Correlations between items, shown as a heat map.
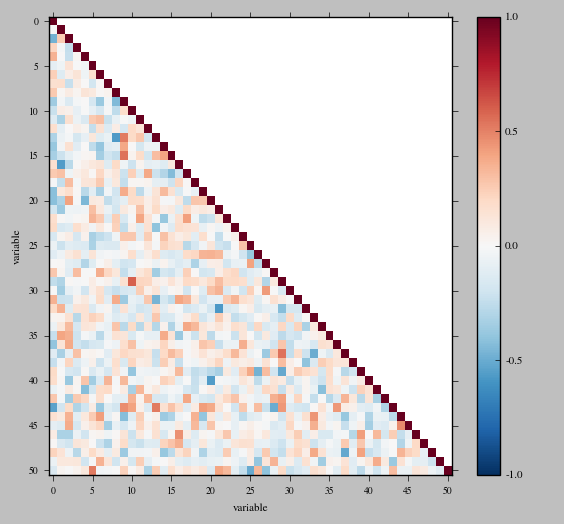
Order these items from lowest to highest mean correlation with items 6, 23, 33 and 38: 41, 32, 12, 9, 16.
9, 32, 41, 16, 12
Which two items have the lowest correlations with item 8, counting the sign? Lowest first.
13, 9
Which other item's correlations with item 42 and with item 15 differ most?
17
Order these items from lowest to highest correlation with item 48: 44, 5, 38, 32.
38, 32, 5, 44
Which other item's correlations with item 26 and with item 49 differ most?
43
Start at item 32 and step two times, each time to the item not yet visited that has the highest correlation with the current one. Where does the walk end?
35
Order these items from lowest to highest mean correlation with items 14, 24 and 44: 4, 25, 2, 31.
31, 4, 25, 2
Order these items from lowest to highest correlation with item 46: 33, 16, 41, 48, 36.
36, 33, 48, 41, 16
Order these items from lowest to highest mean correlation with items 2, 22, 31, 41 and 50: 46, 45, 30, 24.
30, 24, 45, 46
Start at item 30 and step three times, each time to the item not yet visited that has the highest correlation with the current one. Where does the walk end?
39
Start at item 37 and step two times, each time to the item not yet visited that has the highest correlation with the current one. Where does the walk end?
10
